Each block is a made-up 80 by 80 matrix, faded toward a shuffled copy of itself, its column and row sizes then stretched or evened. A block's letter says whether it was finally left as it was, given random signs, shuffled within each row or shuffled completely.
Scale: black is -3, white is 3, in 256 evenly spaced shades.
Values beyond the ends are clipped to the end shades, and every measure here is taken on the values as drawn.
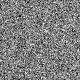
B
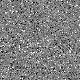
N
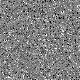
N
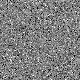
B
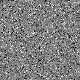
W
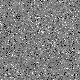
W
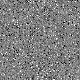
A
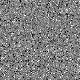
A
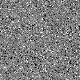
N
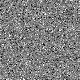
W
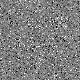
N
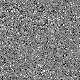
A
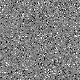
A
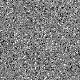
A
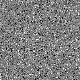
N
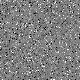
A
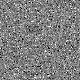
A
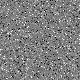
B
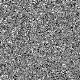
N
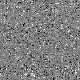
A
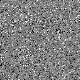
N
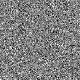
A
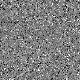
N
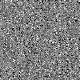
A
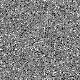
N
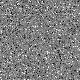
B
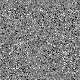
N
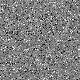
W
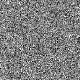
A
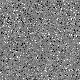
W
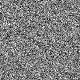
W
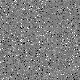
A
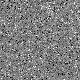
B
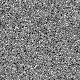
B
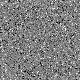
B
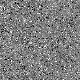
N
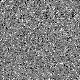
W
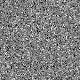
W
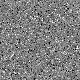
B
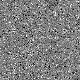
N
